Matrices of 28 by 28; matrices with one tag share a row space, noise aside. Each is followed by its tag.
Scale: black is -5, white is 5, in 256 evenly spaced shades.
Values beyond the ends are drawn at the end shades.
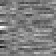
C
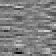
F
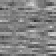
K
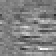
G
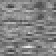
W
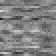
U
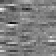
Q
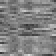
C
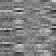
F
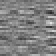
K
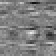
K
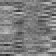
F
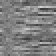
G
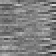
F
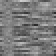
G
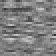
W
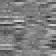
F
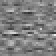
W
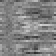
G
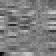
Q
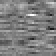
K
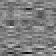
W
